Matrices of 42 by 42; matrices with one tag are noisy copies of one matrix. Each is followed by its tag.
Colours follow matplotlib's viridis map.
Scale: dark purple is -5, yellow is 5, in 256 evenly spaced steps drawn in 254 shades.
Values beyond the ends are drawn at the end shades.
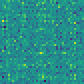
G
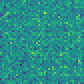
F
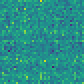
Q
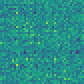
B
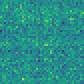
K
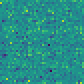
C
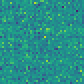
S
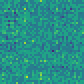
Q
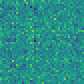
B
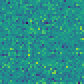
C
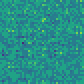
C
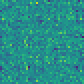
S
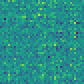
G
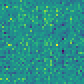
K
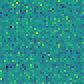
B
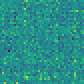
Q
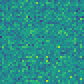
S
